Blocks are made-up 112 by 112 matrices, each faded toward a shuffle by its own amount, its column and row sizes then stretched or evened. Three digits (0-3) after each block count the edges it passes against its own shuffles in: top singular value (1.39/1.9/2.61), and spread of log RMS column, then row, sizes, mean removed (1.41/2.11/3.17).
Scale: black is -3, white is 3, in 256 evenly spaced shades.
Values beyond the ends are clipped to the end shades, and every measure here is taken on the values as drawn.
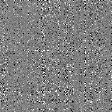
0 3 2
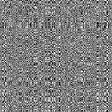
3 3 2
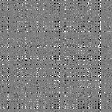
3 3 3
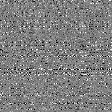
2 0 3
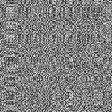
3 0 1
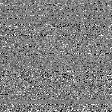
0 0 3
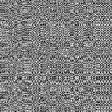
3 1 2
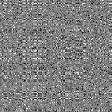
3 1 2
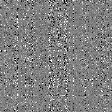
0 3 2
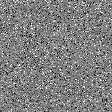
1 0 0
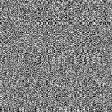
3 1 2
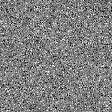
2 0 1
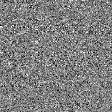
1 0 2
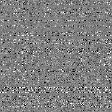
0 2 3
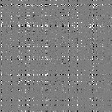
3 3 3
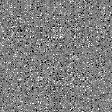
2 2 1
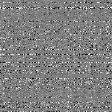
1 2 3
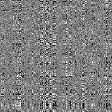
3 3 2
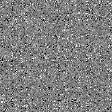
0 2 2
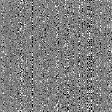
2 3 0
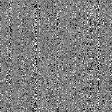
2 3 1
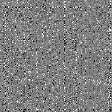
2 3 1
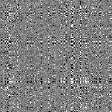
3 3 2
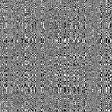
3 3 2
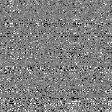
2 1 3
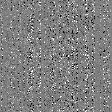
0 3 1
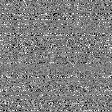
0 0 3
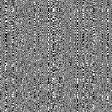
3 3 1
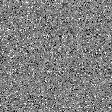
1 0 1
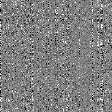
2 3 1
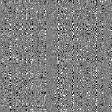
3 3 2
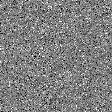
0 1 0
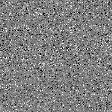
1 1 2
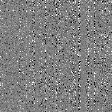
0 3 1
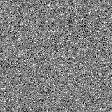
2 0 1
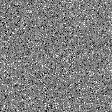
1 1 0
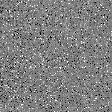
1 1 1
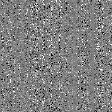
0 3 0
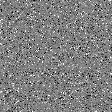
0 0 1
